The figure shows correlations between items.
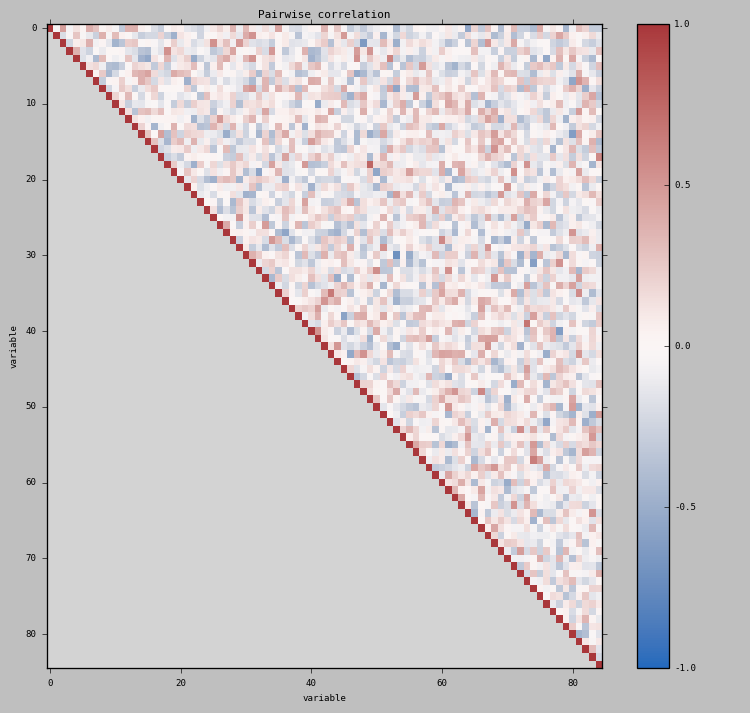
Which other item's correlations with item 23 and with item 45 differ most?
1
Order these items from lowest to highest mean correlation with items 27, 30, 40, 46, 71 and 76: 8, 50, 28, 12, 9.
9, 28, 12, 8, 50
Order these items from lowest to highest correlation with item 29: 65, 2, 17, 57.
57, 65, 17, 2
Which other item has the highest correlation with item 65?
58
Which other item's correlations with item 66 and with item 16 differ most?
27
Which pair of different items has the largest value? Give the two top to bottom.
18, 49
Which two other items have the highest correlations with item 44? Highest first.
42, 36
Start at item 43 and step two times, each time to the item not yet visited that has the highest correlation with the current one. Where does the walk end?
81
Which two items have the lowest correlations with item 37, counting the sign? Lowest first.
28, 13
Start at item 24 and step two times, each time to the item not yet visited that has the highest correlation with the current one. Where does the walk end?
61
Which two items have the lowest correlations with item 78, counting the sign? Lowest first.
40, 50
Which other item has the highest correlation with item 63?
71
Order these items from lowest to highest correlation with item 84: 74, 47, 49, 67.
49, 67, 74, 47
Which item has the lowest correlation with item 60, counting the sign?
70
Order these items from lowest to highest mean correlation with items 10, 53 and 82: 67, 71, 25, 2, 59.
2, 67, 25, 71, 59
